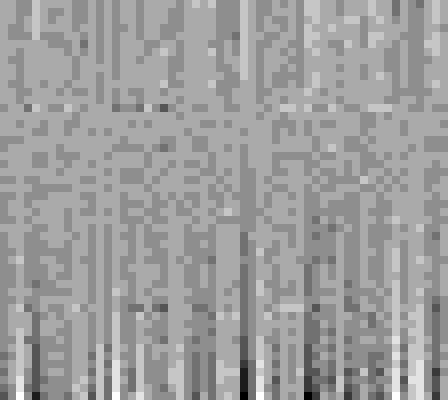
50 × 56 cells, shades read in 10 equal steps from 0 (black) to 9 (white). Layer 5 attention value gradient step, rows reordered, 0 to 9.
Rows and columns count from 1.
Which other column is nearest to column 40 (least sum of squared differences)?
55
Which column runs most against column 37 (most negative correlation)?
18
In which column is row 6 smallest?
11
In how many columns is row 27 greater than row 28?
12
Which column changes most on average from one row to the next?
21
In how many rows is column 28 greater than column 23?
5
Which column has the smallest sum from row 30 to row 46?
31
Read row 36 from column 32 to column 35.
5 7 5 5
